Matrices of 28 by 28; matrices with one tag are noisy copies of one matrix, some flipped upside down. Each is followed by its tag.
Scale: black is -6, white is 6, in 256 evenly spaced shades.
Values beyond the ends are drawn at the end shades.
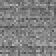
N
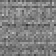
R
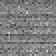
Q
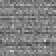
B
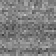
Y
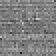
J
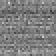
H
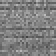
N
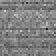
N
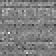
R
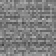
H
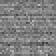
B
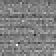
Q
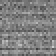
R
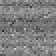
Y
